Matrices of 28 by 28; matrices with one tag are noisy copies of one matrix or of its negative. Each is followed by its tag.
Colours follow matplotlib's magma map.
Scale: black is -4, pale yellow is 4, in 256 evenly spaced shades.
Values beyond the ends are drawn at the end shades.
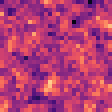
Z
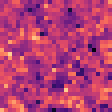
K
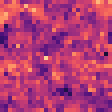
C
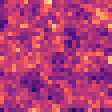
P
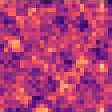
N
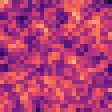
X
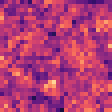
Z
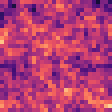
C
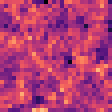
N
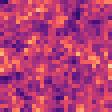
X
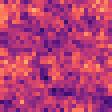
C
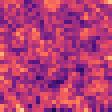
K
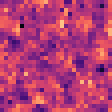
N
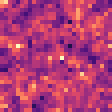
X
